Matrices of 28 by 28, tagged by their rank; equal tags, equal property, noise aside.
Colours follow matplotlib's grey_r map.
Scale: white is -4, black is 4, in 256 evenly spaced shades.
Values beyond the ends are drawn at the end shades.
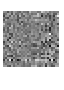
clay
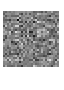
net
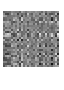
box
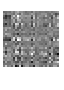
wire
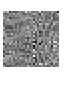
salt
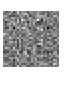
salt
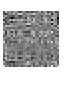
clay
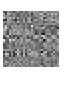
clay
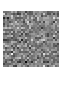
net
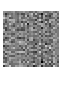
salt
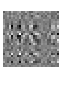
box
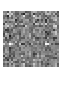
clay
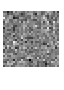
net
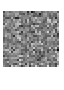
net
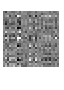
box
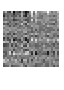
box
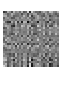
wire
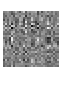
wire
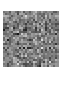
salt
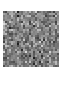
net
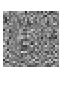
salt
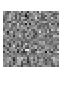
net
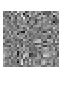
salt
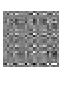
box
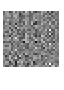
clay
